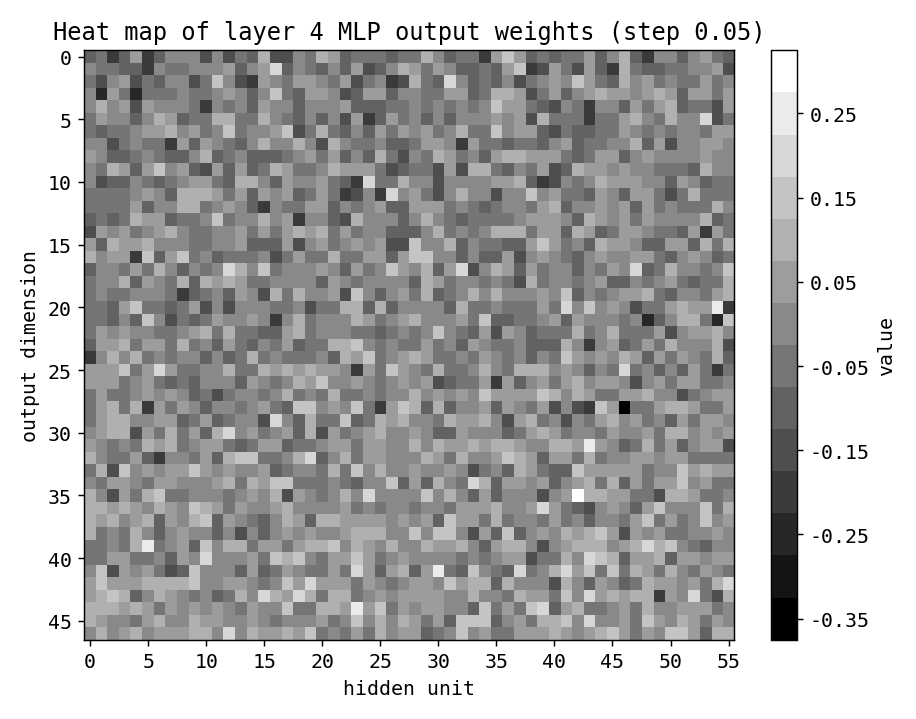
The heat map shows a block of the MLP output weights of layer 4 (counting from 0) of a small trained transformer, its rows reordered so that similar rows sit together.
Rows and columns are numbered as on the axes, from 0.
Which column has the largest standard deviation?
43
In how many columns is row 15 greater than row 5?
25
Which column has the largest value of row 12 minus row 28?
46
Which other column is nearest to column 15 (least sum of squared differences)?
52
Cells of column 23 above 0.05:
13
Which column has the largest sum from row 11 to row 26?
29
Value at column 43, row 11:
-0.1
